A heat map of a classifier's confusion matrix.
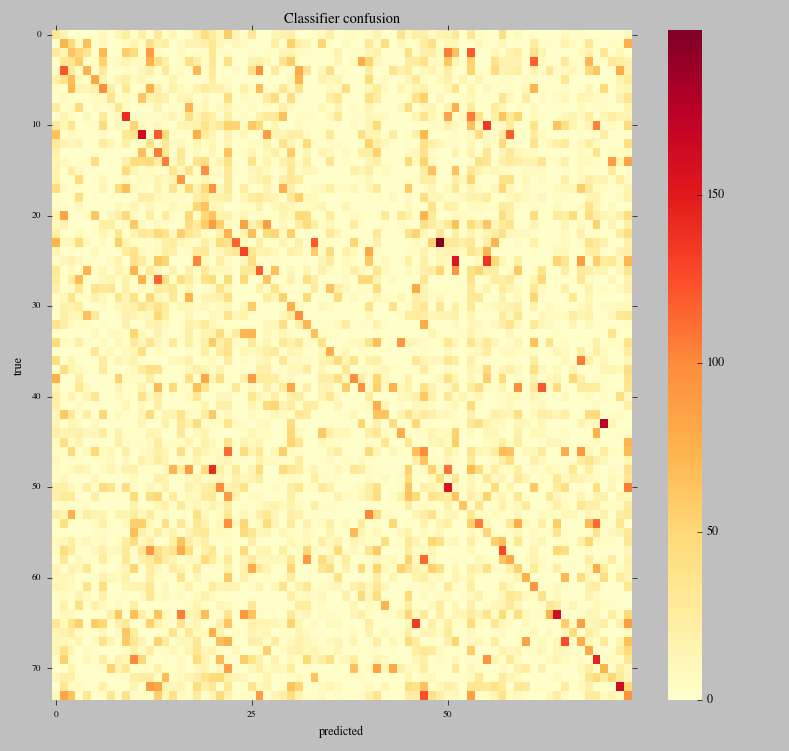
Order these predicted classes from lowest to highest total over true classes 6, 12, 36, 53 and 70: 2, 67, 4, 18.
4, 18, 67, 2
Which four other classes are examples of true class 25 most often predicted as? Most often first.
51, 55, 18, 67
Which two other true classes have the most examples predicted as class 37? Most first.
39, 6
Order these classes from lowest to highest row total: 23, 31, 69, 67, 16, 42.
16, 31, 42, 69, 67, 23
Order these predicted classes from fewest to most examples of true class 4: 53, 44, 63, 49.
49, 44, 63, 53
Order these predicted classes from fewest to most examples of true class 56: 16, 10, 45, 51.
51, 45, 10, 16
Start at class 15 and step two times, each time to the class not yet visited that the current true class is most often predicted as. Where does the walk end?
18
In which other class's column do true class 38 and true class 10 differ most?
69
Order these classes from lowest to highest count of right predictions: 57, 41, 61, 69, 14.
41, 61, 14, 57, 69
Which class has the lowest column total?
52
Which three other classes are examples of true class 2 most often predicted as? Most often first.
53, 50, 12
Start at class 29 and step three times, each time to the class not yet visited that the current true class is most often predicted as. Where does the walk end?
1
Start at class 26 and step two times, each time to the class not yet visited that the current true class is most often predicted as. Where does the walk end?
22
